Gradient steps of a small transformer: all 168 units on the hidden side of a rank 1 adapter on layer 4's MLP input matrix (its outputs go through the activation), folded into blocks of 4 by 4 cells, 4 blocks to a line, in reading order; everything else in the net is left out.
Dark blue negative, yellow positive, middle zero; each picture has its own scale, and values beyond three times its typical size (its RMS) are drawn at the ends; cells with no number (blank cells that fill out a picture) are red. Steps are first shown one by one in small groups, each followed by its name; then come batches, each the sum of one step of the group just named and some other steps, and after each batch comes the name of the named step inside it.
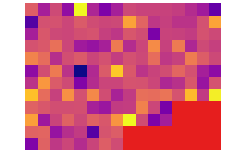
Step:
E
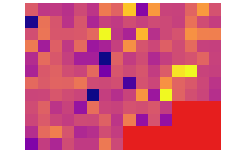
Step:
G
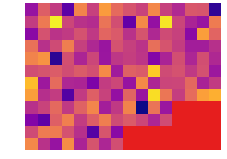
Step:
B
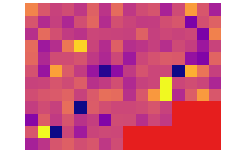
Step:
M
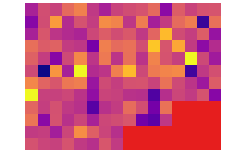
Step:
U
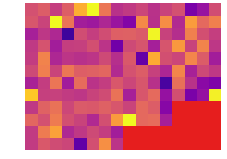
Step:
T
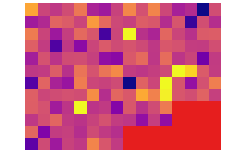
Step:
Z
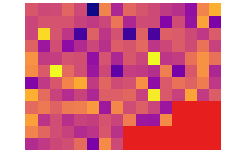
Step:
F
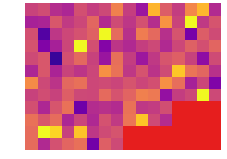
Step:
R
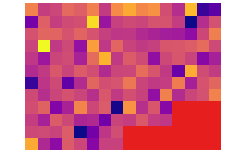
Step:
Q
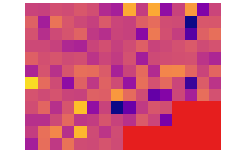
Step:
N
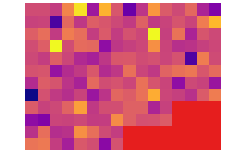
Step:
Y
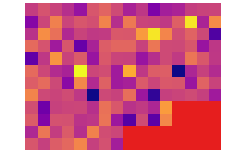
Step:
U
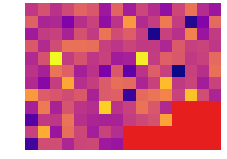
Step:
M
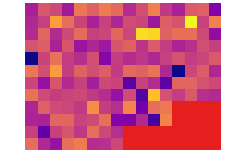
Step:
B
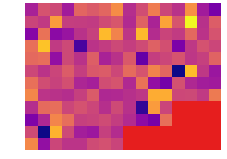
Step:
B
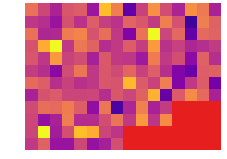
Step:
Y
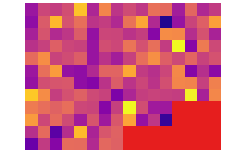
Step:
E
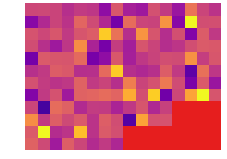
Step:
R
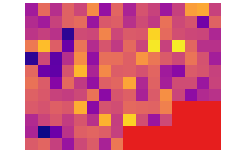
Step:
U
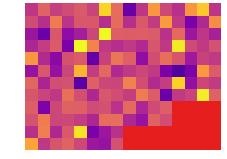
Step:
R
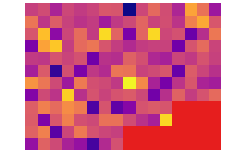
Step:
Y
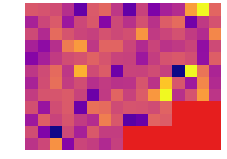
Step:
M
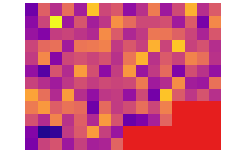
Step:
U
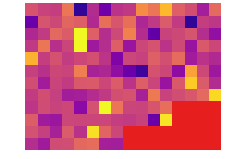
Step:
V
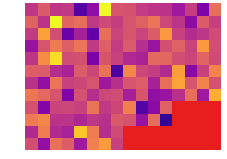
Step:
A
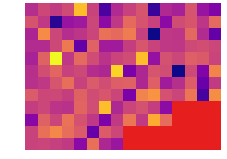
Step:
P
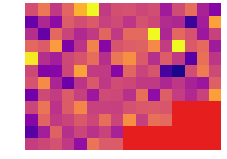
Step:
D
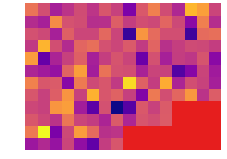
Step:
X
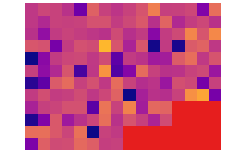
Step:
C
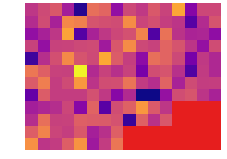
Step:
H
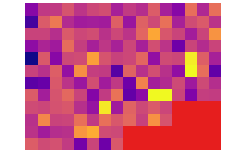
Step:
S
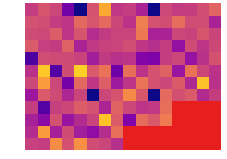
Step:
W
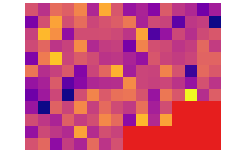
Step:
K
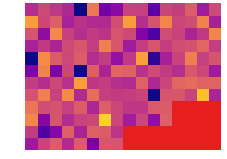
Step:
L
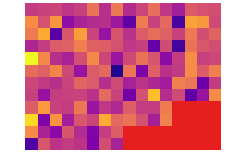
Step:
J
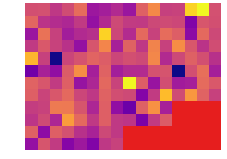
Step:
X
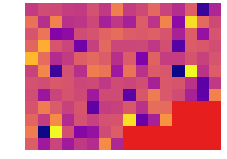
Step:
J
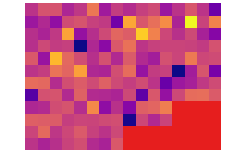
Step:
H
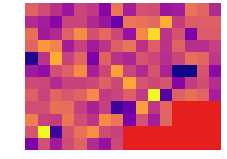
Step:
X
